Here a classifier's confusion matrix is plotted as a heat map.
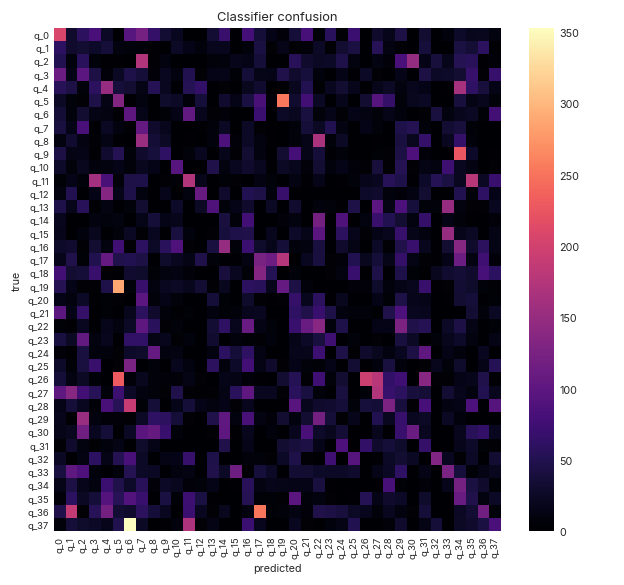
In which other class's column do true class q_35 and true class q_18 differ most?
q_17
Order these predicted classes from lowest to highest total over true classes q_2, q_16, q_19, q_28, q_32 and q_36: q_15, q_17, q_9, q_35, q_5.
q_15, q_9, q_35, q_17, q_5
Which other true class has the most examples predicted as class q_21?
q_22
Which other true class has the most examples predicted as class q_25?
q_32
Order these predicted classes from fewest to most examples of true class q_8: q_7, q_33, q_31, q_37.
q_37, q_33, q_31, q_7
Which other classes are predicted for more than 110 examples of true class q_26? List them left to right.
q_5, q_27, q_31
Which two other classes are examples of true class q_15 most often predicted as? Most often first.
q_33, q_22
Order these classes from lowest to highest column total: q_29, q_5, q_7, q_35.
q_35, q_5, q_29, q_7
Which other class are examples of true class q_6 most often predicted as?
q_11
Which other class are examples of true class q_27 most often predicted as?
q_1
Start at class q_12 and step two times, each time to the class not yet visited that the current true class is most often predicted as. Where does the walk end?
q_34
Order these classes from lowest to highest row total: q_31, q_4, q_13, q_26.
q_31, q_13, q_4, q_26
